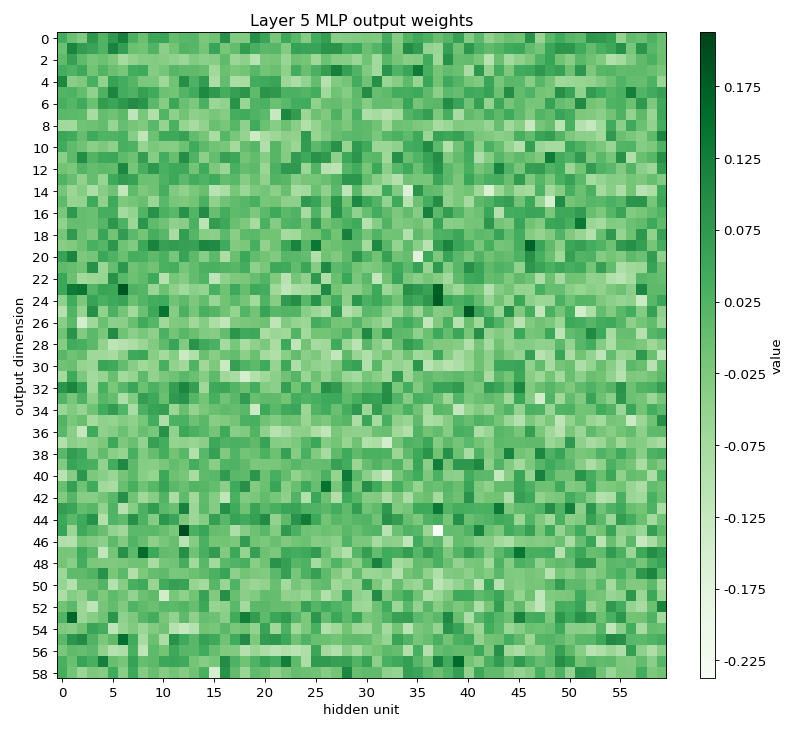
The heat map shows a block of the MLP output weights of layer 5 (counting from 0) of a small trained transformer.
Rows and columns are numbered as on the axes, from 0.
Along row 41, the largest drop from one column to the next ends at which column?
27
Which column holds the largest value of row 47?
8
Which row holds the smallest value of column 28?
14
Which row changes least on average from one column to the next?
13
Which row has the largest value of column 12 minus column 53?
45
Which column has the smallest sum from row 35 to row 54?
57
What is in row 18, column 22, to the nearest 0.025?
-0.075
